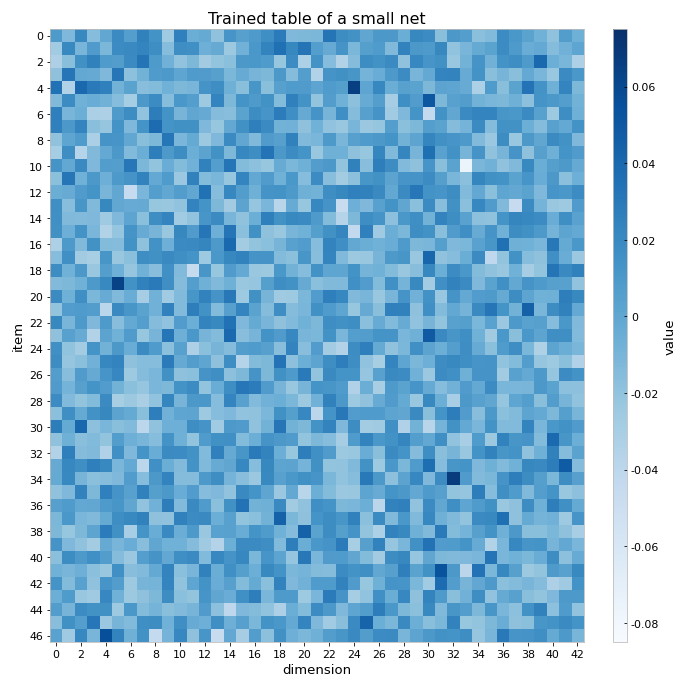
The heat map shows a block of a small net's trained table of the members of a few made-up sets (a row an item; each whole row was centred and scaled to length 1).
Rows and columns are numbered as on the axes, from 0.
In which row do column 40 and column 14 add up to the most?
16
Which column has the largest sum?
30
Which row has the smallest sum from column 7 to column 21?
44
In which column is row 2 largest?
39
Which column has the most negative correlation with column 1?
0
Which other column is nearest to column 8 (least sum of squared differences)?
17
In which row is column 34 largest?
41
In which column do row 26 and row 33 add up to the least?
7
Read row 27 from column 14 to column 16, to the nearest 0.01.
0.02 0.03 0.03
